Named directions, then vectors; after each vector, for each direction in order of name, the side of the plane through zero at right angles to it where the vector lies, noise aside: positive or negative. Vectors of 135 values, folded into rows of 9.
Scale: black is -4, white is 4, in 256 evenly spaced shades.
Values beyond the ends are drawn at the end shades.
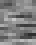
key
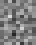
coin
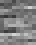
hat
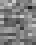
negative, negative, negative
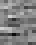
positive, negative, negative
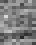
positive, negative, positive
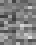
positive, positive, negative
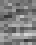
negative, positive, negative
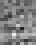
negative, positive, negative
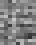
negative, negative, positive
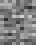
negative, negative, negative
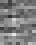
negative, positive, positive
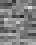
positive, positive, positive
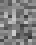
negative, negative, positive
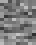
negative, positive, positive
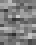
positive, negative, negative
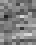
negative, positive, negative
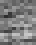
negative, positive, negative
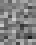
negative, negative, positive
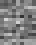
positive, positive, positive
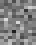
positive, positive, positive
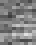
negative, positive, negative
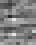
negative, positive, positive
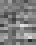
positive, positive, negative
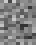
negative, negative, positive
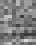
positive, negative, positive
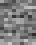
positive, positive, positive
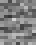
negative, positive, positive
